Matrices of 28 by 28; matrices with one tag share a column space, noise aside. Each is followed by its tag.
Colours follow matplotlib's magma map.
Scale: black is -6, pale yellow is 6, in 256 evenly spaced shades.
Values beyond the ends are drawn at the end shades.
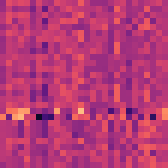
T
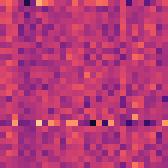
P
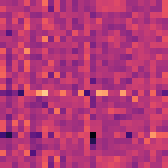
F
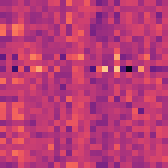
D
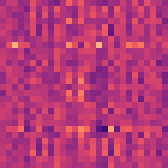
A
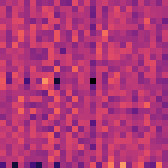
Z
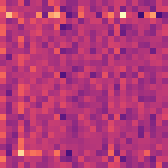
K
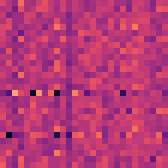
F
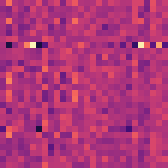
A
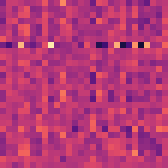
A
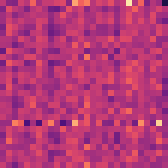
P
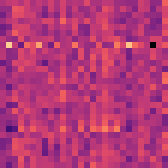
A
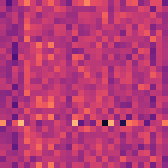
P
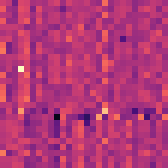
T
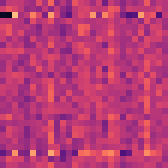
K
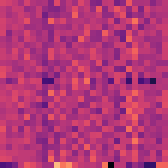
Z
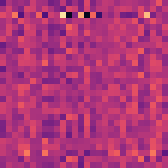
K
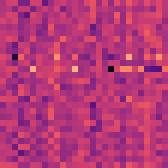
D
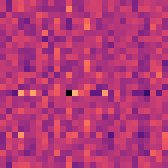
F
